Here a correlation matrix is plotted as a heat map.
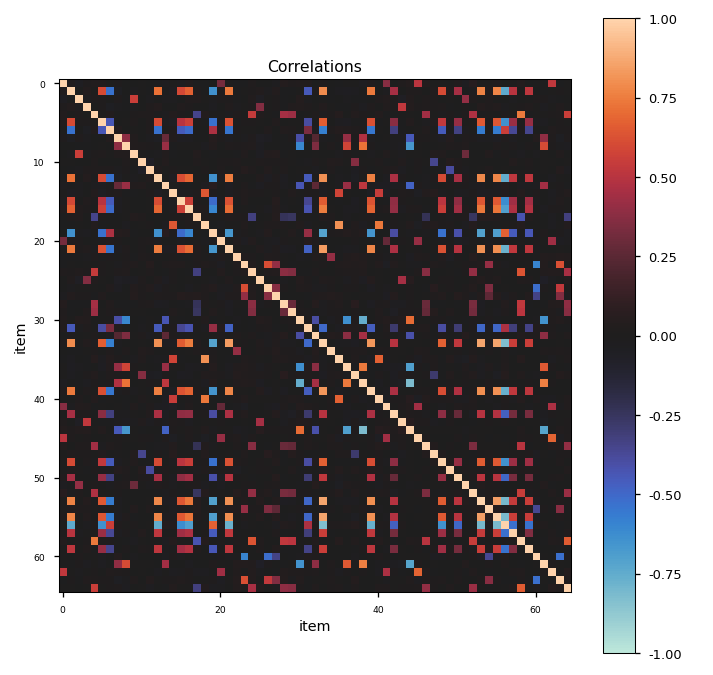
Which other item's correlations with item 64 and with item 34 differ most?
58
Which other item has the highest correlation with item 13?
38
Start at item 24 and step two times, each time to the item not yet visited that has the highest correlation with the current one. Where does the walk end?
4
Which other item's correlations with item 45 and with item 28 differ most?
62
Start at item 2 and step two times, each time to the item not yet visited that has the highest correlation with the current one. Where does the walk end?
51
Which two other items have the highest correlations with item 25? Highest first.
43, 3
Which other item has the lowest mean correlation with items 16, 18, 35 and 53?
56
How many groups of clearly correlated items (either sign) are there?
11
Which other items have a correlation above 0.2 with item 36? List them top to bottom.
7, 8, 13, 32, 38, 61
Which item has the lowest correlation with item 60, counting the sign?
23
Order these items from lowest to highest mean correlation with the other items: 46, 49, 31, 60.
31, 60, 49, 46
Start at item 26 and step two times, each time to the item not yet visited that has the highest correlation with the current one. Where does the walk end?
63
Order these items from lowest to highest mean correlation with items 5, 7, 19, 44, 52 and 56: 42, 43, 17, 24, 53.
53, 42, 17, 43, 24
